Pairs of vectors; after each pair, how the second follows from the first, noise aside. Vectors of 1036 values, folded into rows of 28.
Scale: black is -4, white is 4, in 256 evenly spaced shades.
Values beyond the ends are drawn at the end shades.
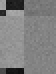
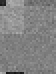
wrapped around, partly zeroed.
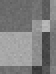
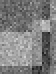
copied.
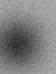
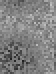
wrapped around, partly zeroed.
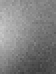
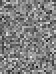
shuffled.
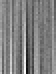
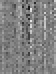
reversed, partly zeroed.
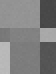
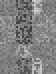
wrapped around, partly zeroed.
